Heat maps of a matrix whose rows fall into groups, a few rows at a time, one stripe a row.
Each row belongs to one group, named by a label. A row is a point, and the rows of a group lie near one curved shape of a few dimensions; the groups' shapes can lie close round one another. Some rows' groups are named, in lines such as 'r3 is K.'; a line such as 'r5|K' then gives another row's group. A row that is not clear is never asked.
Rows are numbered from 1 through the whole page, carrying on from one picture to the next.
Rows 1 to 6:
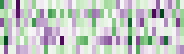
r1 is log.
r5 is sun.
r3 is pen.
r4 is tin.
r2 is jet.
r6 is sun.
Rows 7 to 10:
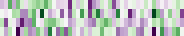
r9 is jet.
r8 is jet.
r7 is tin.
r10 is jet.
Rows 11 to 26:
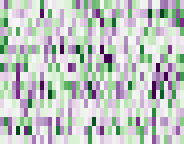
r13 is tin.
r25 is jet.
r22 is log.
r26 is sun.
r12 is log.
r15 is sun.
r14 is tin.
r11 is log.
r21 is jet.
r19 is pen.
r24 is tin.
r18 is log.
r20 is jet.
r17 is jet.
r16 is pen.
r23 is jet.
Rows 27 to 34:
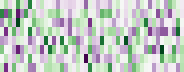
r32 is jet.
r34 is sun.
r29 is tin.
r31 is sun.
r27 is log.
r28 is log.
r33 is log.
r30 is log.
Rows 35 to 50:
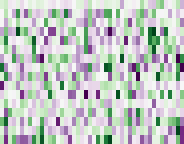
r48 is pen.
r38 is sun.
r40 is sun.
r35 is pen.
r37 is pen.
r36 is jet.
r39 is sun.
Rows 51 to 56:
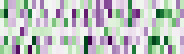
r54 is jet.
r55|sun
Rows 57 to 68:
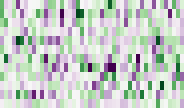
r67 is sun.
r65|tin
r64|jet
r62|jet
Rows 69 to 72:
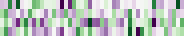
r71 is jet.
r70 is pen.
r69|tin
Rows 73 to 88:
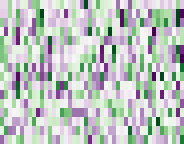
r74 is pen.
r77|jet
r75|pen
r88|tin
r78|tin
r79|tin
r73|log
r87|log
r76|sun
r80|sun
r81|jet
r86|sun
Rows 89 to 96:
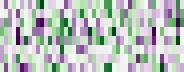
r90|pen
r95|tin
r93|jet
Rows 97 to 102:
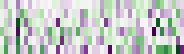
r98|log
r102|pen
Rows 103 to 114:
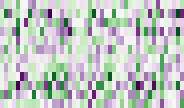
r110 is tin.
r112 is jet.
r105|jet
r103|sun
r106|tin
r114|tin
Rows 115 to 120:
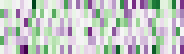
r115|sun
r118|tin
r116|sun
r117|jet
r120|jet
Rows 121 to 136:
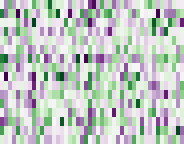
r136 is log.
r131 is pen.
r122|log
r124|sun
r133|tin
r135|pen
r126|sun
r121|tin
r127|pen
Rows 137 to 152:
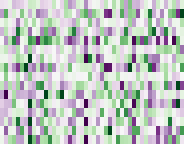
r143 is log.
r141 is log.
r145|jet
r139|log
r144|jet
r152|log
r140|sun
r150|log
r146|pen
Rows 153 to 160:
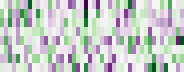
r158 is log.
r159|tin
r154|log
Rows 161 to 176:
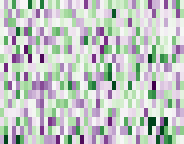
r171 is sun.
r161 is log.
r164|jet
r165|log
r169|jet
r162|tin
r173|jet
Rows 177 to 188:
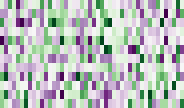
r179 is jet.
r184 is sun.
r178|pen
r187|sun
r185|pen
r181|pen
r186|log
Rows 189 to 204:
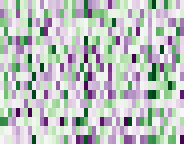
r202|sun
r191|tin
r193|log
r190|pen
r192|pen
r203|jet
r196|jet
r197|sun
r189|sun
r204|sun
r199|sun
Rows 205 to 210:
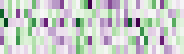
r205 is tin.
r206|log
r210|pen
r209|tin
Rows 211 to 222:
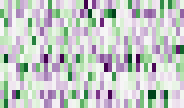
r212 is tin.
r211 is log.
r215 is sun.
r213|tin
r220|pen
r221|sun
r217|sun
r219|tin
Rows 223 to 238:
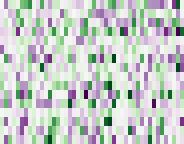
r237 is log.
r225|log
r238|tin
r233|log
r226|pen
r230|pen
